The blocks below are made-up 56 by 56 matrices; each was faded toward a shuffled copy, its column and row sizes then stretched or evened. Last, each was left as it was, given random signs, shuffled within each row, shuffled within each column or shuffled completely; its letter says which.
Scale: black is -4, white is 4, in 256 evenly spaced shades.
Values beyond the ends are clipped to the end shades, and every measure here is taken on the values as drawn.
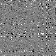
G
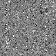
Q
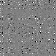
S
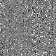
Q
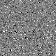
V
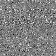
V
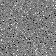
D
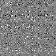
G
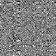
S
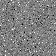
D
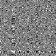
S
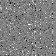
Q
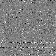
V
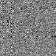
S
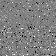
V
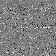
V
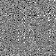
G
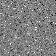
D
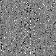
Q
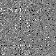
G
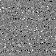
V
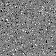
D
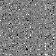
G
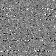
V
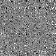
G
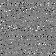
V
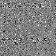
G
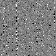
Q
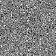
Q
